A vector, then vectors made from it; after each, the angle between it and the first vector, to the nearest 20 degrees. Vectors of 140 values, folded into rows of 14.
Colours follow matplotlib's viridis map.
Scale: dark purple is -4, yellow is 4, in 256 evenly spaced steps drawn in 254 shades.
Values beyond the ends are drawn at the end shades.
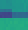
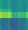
160 degrees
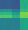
120 degrees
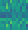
60 degrees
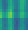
120 degrees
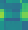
120 degrees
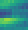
60 degrees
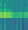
160 degrees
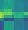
140 degrees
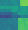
60 degrees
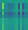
60 degrees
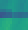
20 degrees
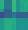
40 degrees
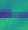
20 degrees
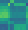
120 degrees
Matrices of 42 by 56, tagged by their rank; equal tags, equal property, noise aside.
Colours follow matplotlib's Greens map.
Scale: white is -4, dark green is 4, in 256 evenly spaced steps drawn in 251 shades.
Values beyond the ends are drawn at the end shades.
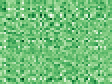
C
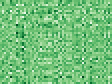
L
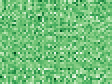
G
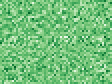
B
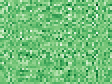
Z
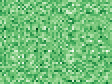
B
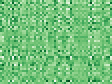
C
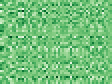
C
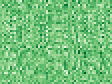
B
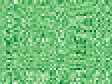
Z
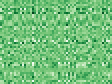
L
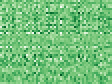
Z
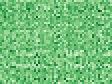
B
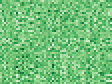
B
